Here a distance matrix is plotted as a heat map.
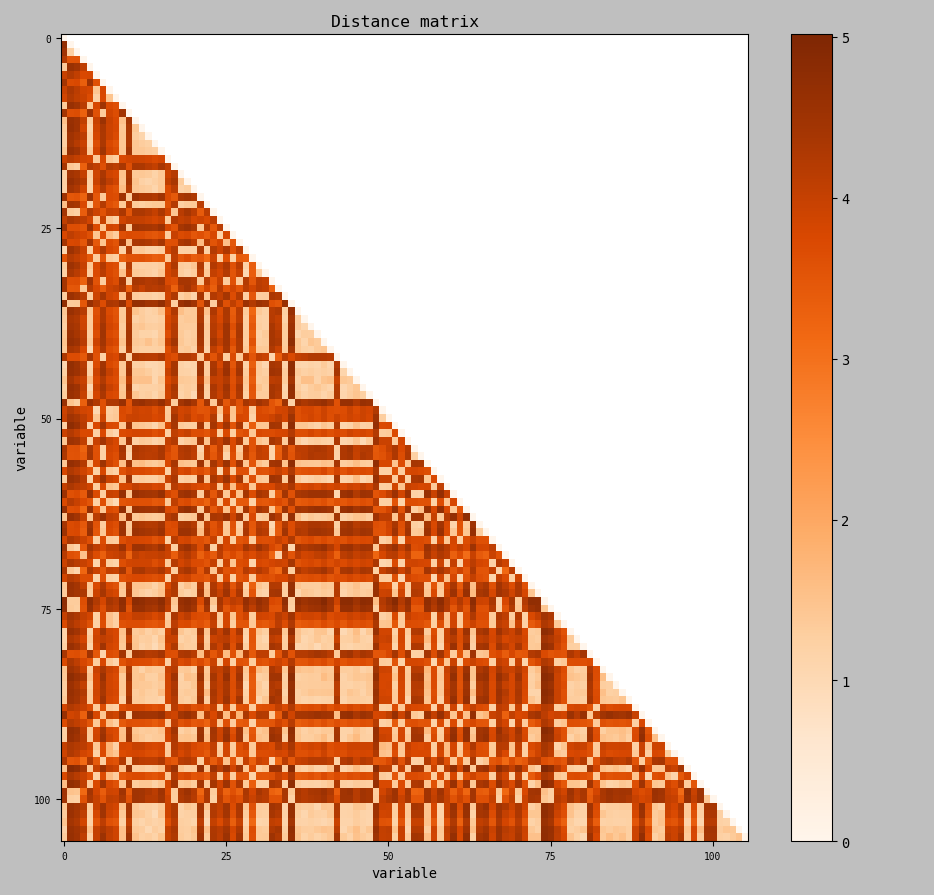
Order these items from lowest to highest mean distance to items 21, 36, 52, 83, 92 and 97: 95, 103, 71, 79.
103, 79, 71, 95
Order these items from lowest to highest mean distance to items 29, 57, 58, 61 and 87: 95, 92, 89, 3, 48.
92, 95, 3, 89, 48
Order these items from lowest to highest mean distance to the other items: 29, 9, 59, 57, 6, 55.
9, 29, 57, 59, 55, 6
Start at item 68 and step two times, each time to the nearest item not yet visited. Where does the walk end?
3
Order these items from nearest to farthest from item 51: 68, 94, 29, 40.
40, 29, 94, 68
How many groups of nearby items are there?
5
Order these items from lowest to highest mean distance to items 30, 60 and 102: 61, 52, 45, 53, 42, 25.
45, 53, 42, 25, 61, 52
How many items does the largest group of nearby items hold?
51
